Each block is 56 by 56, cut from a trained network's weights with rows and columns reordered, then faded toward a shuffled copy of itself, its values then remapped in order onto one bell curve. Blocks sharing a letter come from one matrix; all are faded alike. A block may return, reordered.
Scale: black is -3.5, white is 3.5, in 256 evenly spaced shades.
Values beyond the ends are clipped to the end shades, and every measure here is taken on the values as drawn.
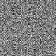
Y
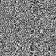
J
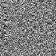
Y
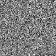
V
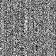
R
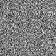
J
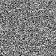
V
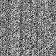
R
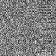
Y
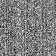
R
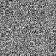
Y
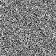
V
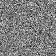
V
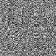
Y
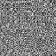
Y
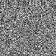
Y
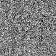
V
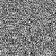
Y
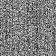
R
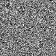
V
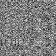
J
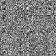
J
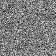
V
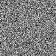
V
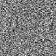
Y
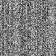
R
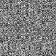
J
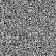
J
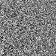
V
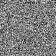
V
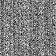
R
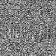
Y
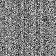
R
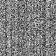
R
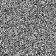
V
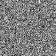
V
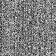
R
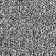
J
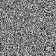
Y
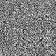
J
